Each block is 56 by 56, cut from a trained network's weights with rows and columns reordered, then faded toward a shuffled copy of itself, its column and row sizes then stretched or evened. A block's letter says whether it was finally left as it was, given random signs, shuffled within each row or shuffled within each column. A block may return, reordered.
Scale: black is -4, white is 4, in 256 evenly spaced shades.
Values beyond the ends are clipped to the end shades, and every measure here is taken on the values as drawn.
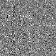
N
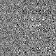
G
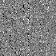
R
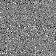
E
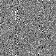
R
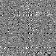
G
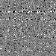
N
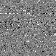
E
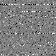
E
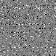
E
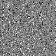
R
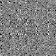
G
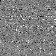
E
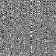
G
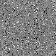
R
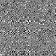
G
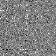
N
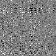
G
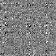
G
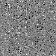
R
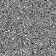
E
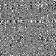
G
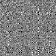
G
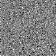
R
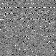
E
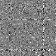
N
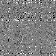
G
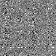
N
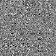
N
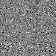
E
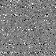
E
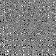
G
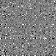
G
